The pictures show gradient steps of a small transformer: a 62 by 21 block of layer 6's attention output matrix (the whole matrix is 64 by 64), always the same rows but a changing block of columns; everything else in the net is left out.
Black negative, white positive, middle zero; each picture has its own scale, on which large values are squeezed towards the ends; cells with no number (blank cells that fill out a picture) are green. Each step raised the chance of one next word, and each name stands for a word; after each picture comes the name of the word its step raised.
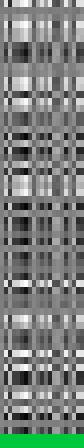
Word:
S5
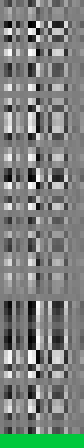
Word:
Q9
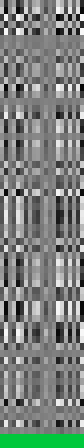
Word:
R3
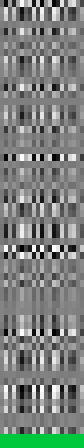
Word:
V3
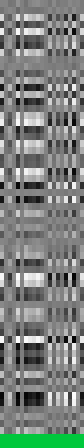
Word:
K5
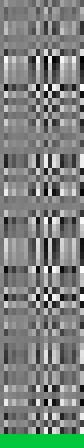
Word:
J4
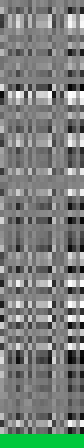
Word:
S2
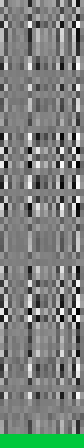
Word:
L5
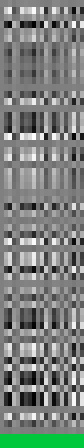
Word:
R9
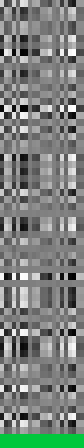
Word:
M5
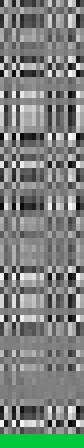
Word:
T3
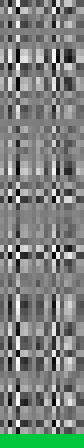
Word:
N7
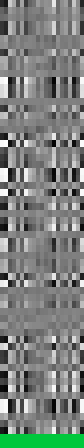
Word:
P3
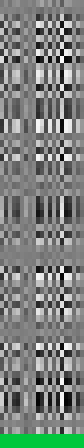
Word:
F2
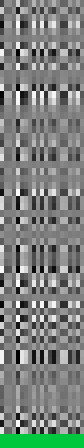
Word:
S2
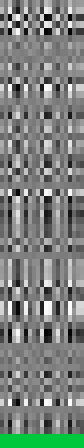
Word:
R3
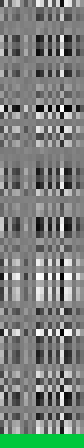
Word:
M5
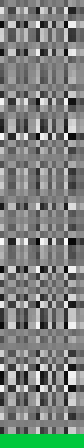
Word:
R9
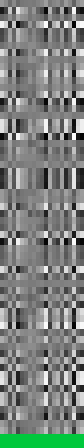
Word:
R9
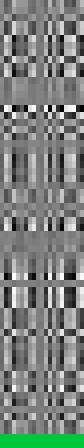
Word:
M5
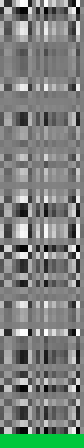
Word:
V3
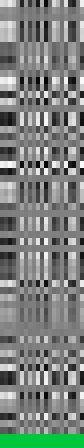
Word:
S5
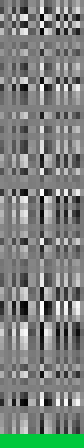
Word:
R3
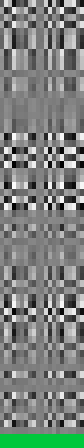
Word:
L5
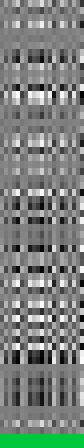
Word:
S2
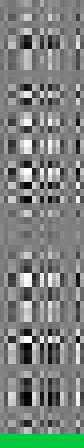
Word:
K5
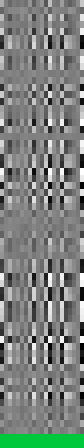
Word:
K5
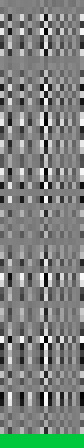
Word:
K5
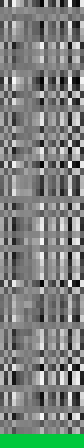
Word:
S5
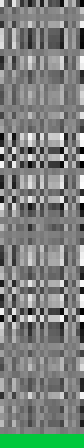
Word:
L5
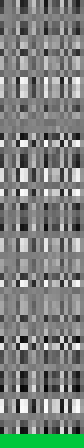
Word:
P3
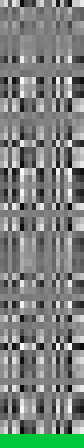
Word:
P3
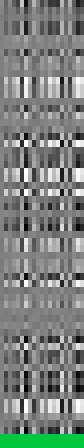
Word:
P3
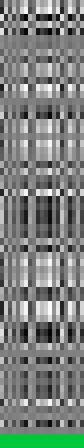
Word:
R3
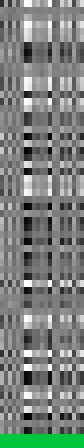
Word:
S5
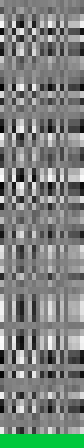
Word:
Q9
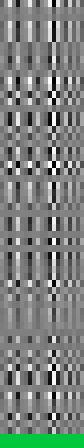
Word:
S5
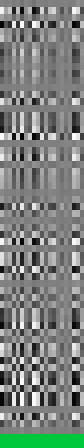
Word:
R9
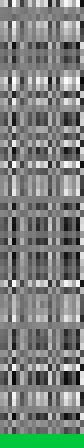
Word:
S5
